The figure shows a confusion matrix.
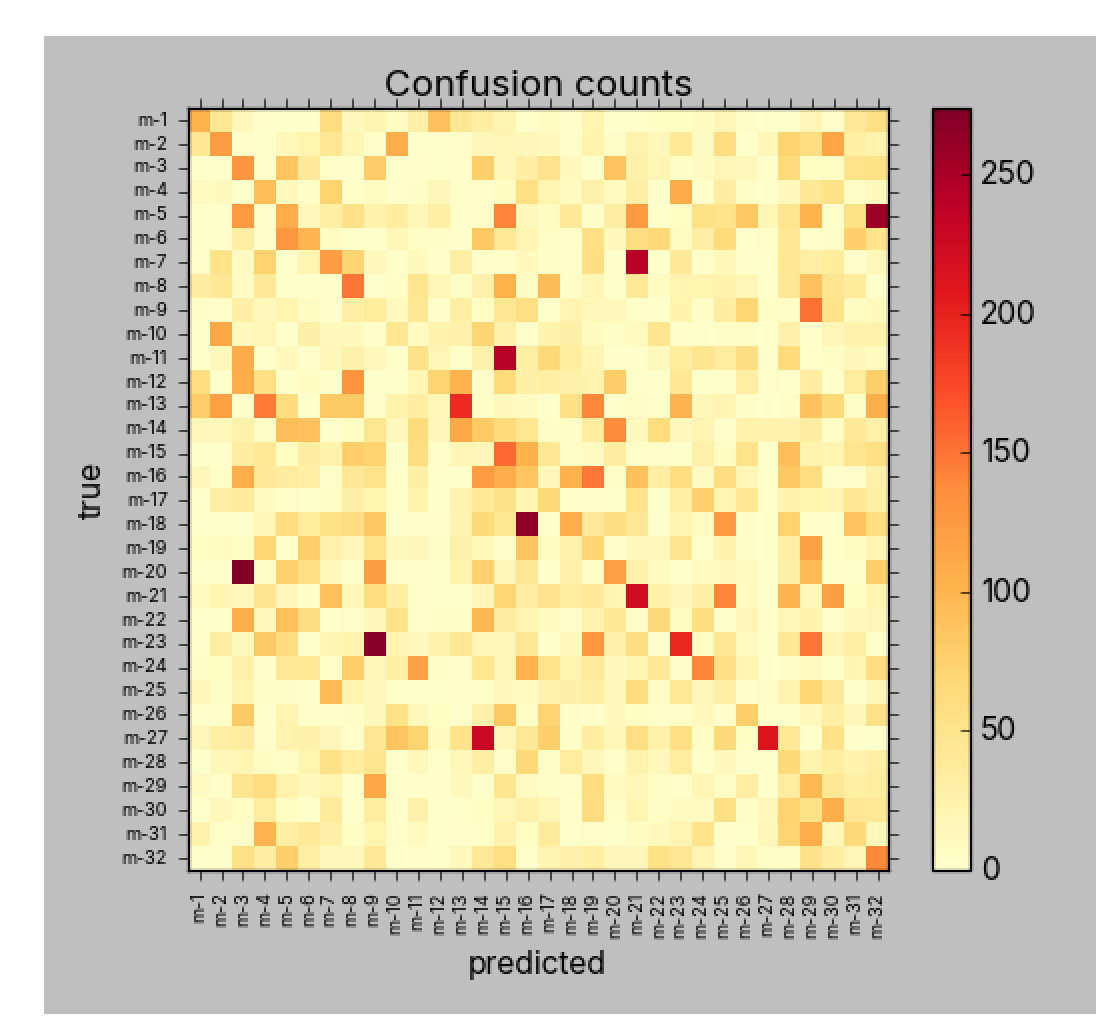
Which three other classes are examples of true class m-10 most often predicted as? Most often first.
m-2, m-14, m-22
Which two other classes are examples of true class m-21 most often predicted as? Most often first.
m-25, m-30
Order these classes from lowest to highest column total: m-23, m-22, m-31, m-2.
m-22, m-2, m-31, m-23
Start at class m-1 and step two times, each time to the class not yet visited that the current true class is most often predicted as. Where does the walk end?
m-8
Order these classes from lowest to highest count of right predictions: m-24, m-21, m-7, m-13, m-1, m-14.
m-14, m-1, m-7, m-24, m-13, m-21
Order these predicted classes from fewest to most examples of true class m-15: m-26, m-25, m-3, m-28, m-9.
m-25, m-3, m-26, m-9, m-28
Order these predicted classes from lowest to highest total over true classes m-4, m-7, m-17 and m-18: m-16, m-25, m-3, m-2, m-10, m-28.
m-10, m-3, m-2, m-28, m-25, m-16
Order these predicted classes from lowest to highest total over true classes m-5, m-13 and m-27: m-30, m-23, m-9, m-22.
m-22, m-9, m-30, m-23
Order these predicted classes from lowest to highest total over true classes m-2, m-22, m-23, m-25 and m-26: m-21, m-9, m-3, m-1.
m-1, m-21, m-3, m-9
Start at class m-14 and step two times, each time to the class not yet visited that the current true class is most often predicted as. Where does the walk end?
m-3
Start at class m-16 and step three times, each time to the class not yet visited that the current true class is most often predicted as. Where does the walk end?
m-9
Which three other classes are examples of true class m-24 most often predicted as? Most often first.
m-11, m-16, m-8
